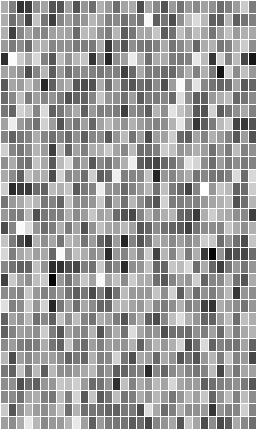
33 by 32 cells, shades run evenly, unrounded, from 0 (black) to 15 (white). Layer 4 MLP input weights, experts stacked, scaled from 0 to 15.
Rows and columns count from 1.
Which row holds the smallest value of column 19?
29
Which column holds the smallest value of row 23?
30
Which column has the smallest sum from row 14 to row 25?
7
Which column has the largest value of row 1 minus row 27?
24
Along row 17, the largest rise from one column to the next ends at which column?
26
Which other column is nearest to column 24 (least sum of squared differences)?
5
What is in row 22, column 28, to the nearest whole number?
8
